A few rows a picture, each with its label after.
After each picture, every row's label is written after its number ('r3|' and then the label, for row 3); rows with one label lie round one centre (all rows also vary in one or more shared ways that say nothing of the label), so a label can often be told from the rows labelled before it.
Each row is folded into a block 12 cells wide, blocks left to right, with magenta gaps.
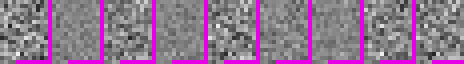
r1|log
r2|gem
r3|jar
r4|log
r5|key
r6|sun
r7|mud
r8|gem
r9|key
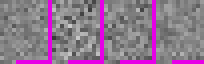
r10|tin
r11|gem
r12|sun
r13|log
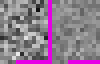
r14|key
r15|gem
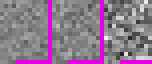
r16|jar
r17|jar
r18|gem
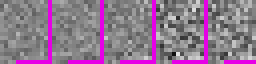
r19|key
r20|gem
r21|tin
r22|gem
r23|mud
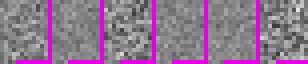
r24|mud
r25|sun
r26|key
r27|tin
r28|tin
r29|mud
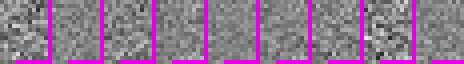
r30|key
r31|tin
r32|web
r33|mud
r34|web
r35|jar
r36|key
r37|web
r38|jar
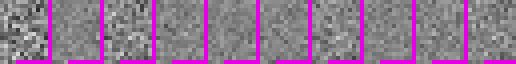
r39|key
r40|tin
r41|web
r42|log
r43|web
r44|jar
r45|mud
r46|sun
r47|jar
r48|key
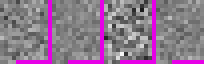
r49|mud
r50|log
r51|jar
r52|web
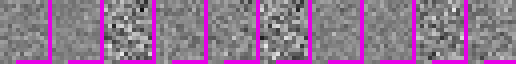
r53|log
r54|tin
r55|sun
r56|jar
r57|gem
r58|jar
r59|jar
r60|jar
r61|log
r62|mud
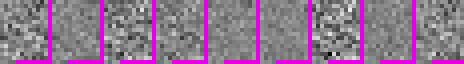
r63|sun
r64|jar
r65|tin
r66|log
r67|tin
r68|web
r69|gem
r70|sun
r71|gem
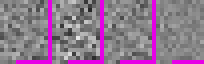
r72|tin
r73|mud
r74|web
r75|log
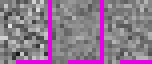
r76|key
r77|mud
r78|jar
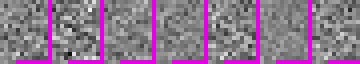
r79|web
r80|web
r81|web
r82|log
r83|sun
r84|tin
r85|jar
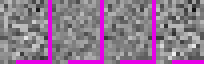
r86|key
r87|mud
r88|jar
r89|web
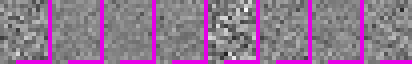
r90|gem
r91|gem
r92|sun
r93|jar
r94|tin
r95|gem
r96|sun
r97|tin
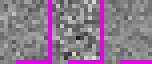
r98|log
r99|log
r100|key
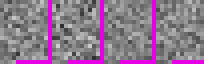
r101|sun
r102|log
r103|jar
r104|mud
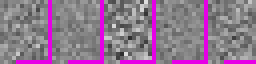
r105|web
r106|jar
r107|sun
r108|tin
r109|sun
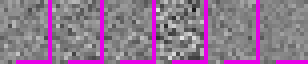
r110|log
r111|mud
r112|jar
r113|tin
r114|web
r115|jar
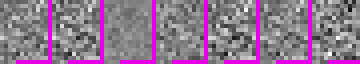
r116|tin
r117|web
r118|log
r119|mud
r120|tin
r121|gem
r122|gem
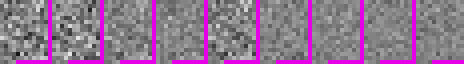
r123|key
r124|mud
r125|key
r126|tin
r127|key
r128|tin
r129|log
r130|sun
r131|jar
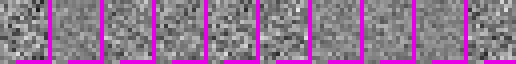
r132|mud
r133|sun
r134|key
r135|log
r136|web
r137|tin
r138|log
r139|key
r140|jar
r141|mud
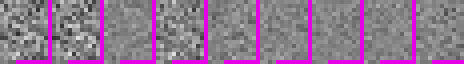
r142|jar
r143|mud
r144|gem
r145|sun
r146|tin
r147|sun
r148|web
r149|key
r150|jar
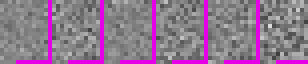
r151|tin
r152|tin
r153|mud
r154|jar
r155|gem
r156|mud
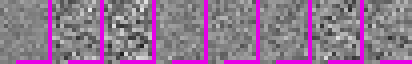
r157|mud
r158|gem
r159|sun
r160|web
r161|mud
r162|mud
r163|mud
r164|gem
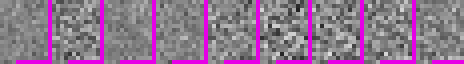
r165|log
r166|web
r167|jar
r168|web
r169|tin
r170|key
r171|sun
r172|key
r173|web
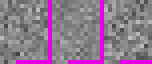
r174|tin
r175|tin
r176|gem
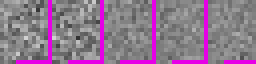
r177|key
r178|mud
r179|web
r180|gem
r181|sun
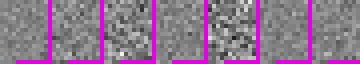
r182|web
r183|jar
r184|sun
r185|sun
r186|log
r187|web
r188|gem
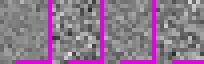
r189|mud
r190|web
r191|key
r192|jar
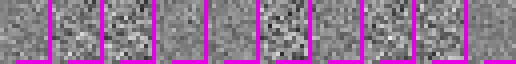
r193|web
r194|sun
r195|sun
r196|sun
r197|jar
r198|tin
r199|mud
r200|web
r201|gem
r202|tin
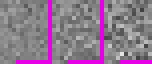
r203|log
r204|web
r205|log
